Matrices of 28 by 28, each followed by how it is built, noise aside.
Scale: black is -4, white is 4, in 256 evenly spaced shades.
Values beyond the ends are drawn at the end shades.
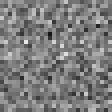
repeating columns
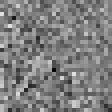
lower triangular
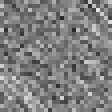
Toeplitz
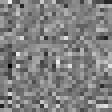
low rank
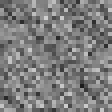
Toeplitz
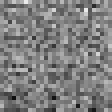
blocks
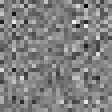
low rank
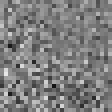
lower triangular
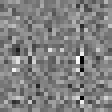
low rank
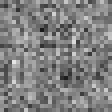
blocks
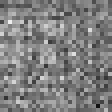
blocks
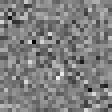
block diagonal
